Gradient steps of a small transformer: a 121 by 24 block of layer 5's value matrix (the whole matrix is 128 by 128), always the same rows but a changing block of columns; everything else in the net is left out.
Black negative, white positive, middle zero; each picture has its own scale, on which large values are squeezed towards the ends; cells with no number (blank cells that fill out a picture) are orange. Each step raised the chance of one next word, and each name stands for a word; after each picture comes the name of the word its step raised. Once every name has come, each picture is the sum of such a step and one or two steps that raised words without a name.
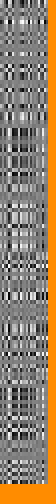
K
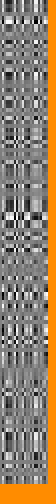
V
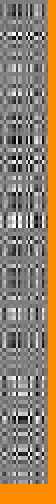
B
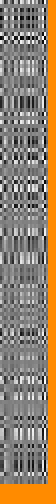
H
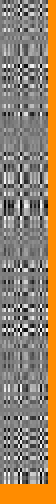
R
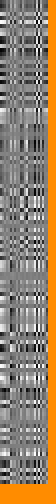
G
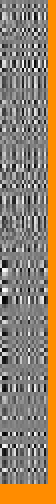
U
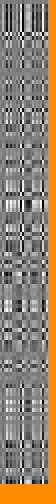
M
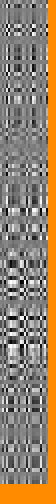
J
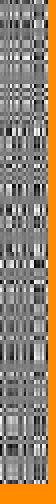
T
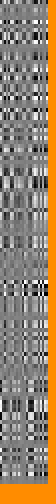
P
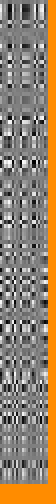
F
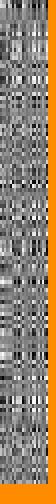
T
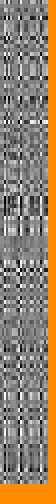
H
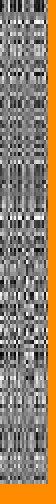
V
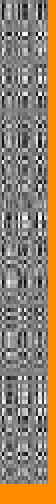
B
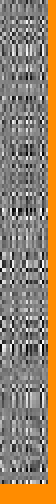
J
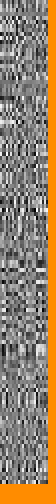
J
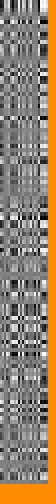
V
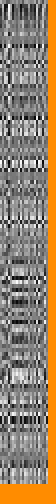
F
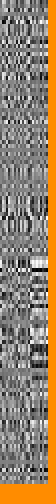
V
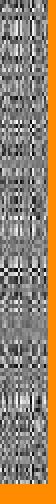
P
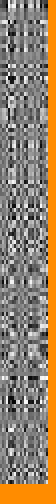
G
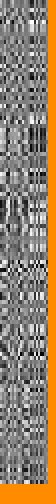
K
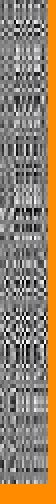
J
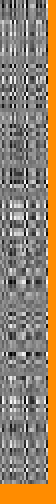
K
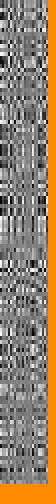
U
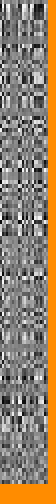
F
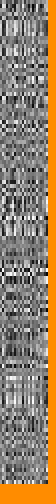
R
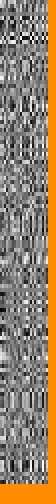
H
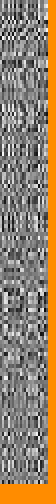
U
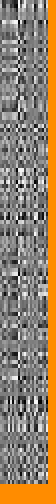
P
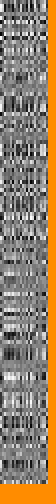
H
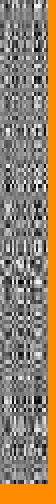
T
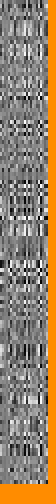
T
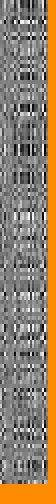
K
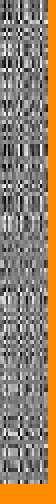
U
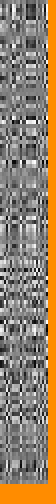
F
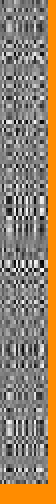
T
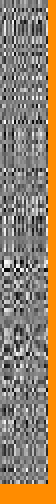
K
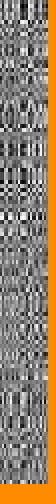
U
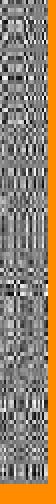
P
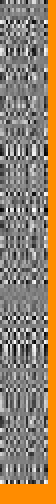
J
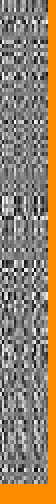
V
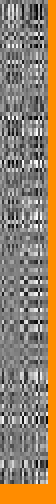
F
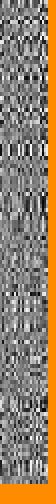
P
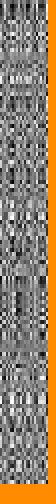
F
